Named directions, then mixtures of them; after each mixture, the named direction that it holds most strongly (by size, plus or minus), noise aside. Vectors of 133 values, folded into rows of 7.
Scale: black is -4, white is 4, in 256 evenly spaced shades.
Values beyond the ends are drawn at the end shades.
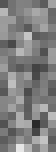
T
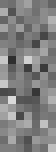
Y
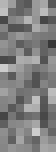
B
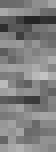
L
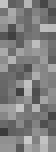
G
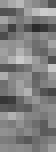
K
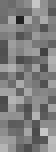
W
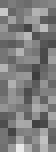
T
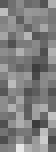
T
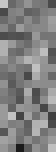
T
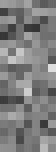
K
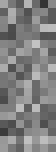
G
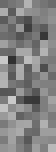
Y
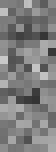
Y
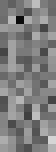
W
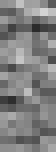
K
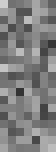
B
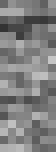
L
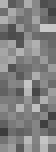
G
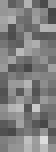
G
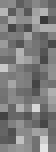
B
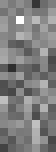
W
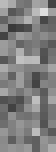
B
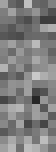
G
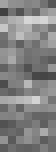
L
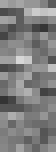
K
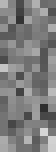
W
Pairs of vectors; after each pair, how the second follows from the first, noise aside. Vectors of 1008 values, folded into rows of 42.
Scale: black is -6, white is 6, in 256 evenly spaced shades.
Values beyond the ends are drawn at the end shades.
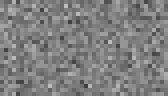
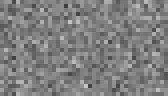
negated.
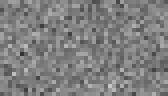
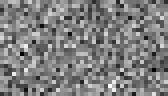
scaled up.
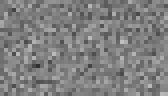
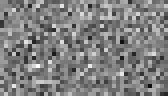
negated, scaled up.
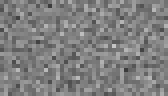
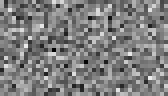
reversed, negated, scaled up.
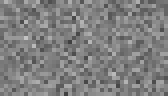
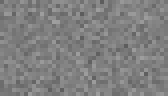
reversed, shrunk.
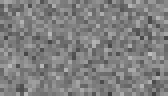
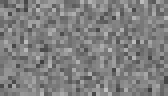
shuffled.
